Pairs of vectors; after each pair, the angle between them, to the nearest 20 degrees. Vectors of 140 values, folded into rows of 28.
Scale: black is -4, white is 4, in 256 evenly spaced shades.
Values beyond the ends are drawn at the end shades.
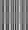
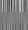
80 degrees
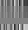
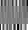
60 degrees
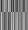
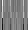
80 degrees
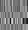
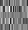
60 degrees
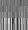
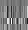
60 degrees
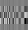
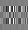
100 degrees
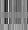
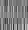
60 degrees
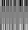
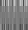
160 degrees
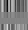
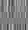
140 degrees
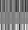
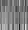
40 degrees
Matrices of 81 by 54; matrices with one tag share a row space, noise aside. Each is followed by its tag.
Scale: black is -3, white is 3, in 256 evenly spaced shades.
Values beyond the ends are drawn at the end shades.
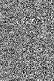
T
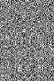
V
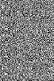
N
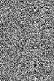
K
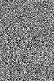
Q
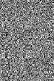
N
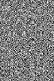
V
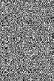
N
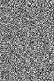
V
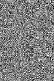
T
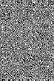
N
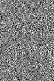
V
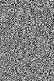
V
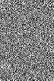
V
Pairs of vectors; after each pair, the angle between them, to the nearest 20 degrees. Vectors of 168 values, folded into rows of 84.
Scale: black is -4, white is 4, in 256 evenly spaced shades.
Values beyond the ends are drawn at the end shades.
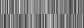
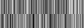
140 degrees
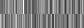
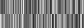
40 degrees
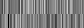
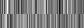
60 degrees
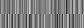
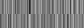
140 degrees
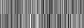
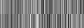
20 degrees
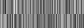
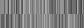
80 degrees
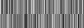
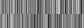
80 degrees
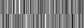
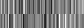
120 degrees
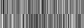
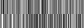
20 degrees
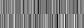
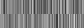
60 degrees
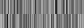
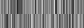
40 degrees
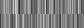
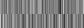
100 degrees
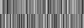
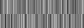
160 degrees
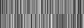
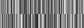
120 degrees
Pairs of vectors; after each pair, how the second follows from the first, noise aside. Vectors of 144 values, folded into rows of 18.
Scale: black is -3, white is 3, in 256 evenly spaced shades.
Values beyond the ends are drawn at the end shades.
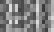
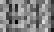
negated.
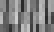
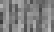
wrapped around, shrunk.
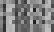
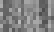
reversed, negated, shrunk.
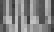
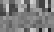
wrapped around, negated, partly zeroed.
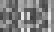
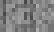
reversed, negated, shrunk.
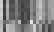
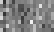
partly zeroed.
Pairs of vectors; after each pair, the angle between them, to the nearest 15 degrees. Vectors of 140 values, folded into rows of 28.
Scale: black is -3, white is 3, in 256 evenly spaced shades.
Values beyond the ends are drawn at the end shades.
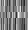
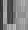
105 degrees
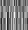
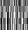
15 degrees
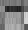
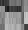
30 degrees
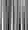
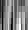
150 degrees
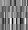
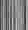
120 degrees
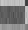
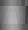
120 degrees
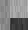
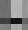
60 degrees
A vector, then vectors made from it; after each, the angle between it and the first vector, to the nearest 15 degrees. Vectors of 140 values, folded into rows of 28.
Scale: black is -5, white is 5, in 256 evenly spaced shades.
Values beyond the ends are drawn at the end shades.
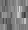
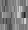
15 degrees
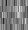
45 degrees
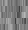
150 degrees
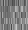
75 degrees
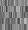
60 degrees
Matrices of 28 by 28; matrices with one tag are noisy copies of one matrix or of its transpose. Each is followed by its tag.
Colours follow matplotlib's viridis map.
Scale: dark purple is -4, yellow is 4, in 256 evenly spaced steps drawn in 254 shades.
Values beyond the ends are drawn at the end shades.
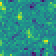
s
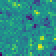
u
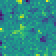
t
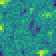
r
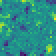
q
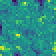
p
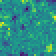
q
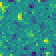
s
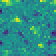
s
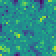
p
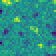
s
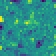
t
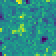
t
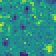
q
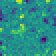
t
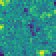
r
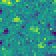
s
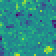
q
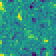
s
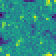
p
